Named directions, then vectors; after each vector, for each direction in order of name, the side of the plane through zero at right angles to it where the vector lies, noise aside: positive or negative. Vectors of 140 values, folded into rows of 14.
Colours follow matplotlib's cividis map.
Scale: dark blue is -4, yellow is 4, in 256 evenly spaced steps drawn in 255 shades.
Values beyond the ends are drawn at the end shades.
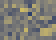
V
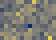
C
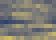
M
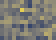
positive, negative, positive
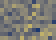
negative, positive, positive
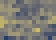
negative, negative, negative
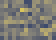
positive, negative, positive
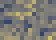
positive, positive, negative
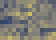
positive, positive, negative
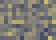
positive, negative, negative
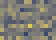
negative, positive, negative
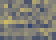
positive, negative, positive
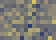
positive, negative, negative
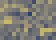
negative, negative, positive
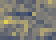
negative, negative, positive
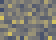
positive, negative, negative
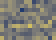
negative, positive, negative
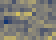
positive, positive, negative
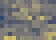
positive, positive, positive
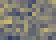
negative, negative, positive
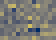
negative, positive, positive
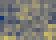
positive, positive, positive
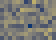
positive, negative, positive
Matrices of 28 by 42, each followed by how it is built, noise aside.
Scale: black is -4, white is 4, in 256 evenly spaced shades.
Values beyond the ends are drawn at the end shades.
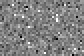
sparse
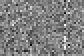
uneven columns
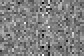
uneven columns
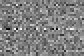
low rank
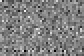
uneven rows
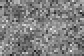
smooth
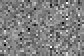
uneven columns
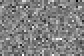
uneven rows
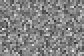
repeating columns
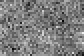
smooth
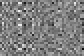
low rank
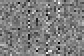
uneven columns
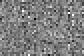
uneven columns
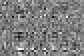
low rank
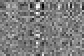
low rank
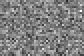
repeating columns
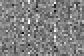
uneven columns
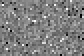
sparse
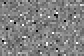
sparse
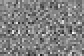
low rank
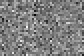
uneven columns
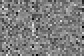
uneven columns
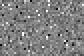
sparse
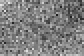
smooth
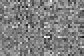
low rank
